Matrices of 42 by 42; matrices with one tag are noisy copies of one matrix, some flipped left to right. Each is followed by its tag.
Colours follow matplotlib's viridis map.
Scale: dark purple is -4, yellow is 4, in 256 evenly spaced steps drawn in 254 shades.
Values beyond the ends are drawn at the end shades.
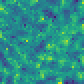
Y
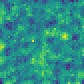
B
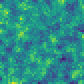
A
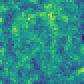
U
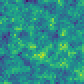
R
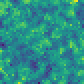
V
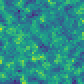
Y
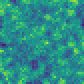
V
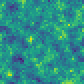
A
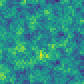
R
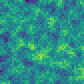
R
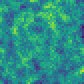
U
